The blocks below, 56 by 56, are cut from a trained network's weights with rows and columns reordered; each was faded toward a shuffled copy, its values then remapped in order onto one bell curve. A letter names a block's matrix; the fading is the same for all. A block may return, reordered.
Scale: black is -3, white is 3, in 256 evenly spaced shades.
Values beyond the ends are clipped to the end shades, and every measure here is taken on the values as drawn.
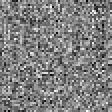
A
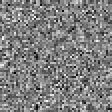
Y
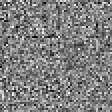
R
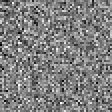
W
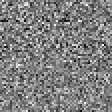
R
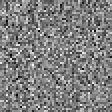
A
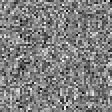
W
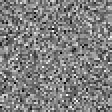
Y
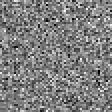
Y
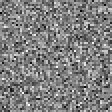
Y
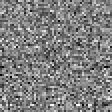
R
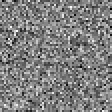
Y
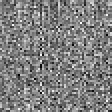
A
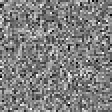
Y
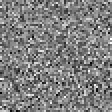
Y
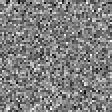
R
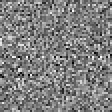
R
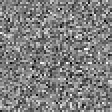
R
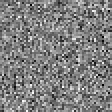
Y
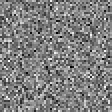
A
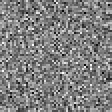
W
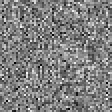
W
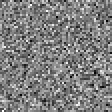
Y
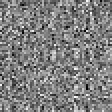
A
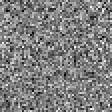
W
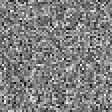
W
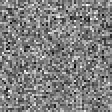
Y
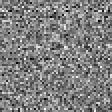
R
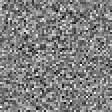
A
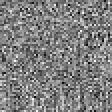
W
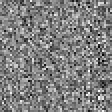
A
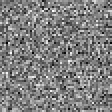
R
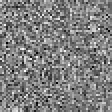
W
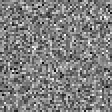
Y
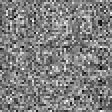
A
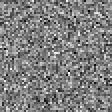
Y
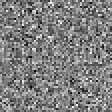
W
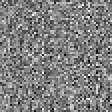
A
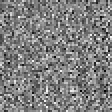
W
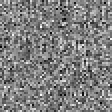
W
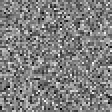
Y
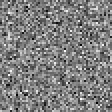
Y
